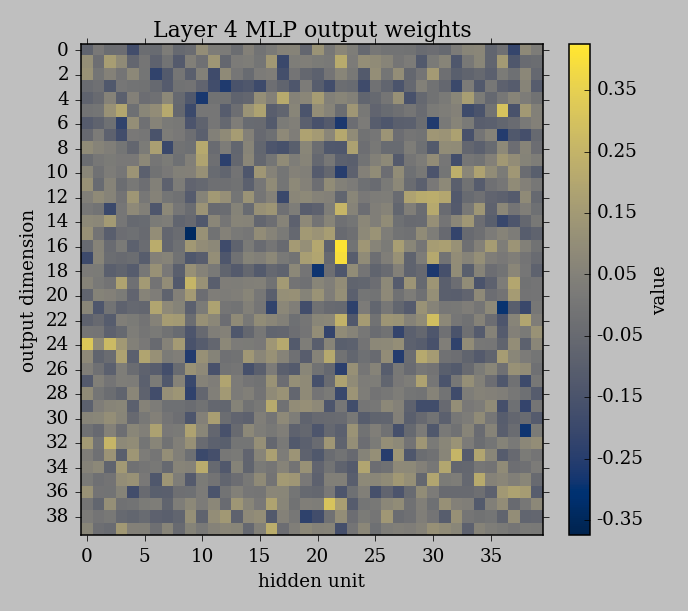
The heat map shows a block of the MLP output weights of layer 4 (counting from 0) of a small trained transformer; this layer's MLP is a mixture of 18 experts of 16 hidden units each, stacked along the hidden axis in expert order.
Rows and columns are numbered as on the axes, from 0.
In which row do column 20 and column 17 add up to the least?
18
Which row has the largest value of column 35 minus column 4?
16
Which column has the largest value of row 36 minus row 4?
10
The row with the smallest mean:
3
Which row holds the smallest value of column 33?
5
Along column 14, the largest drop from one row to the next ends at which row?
26
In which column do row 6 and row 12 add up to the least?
22
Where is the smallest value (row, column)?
15, 9
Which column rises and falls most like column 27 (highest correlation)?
34
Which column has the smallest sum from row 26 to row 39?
20
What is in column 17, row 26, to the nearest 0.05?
-0.1
